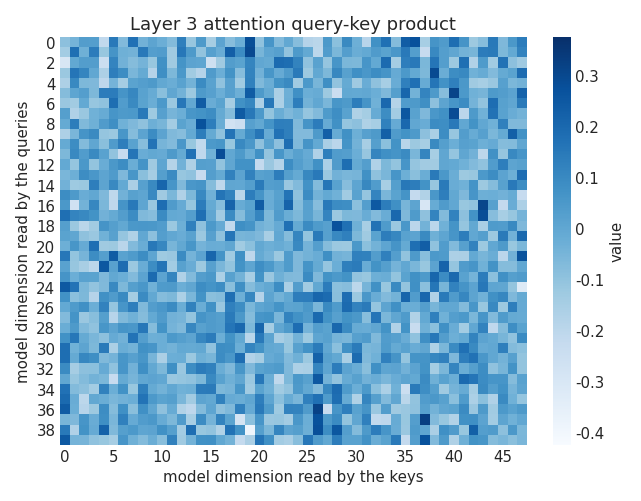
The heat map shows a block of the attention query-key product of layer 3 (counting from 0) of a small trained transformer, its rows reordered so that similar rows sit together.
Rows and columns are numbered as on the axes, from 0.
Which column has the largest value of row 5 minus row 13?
40
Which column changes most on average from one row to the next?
38
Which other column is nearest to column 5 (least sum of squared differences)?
12
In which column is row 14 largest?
10
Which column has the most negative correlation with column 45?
7
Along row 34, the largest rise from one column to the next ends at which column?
36
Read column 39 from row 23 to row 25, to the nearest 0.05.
0.1 -0.05 0.15
